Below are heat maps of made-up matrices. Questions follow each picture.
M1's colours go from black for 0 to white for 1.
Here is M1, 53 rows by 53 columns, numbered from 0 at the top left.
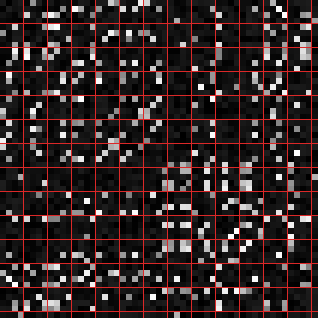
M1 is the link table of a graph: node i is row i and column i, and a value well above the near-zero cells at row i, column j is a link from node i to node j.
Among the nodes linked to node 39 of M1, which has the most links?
node 48
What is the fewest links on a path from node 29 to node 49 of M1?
4
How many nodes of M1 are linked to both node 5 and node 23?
5
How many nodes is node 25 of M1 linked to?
6
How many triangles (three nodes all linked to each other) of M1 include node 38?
3
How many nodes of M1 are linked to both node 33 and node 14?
2
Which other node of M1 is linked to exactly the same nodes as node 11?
node 17
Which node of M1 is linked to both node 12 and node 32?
node 35
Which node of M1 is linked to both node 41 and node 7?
node 30
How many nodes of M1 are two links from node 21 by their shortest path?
9
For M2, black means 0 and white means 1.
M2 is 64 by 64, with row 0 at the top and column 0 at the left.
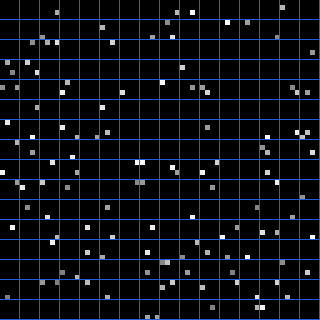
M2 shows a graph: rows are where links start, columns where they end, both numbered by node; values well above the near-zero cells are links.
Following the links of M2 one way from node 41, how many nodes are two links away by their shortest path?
5
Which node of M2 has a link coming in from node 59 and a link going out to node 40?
node 57
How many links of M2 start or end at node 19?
1
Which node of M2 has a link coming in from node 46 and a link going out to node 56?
node 52
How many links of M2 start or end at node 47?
6
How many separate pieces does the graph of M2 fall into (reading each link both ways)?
2
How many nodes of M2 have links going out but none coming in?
8
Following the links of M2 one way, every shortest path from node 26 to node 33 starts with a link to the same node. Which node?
node 61
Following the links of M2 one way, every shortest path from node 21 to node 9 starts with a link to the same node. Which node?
node 7
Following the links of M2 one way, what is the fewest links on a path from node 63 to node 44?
5
